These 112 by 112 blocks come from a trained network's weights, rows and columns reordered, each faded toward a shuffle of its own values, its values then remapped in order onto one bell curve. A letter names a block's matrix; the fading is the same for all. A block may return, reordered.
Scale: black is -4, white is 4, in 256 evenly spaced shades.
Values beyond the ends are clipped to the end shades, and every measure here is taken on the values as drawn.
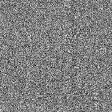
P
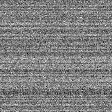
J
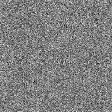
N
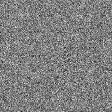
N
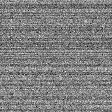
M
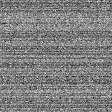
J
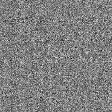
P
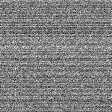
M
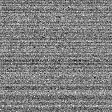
M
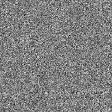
N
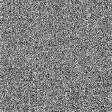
P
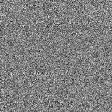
N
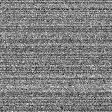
M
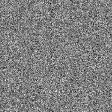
P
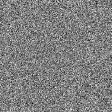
N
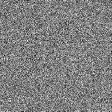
N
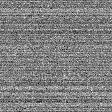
M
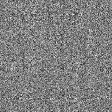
P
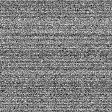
J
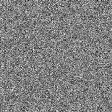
N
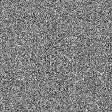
N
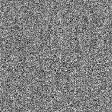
P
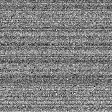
M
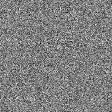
N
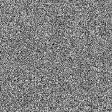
P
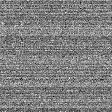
J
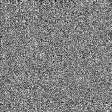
N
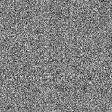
P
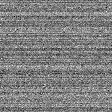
M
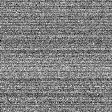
M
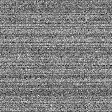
J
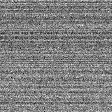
M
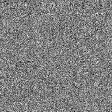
N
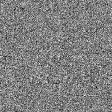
P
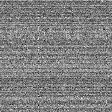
J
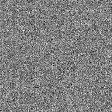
P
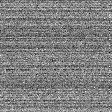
M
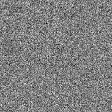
P
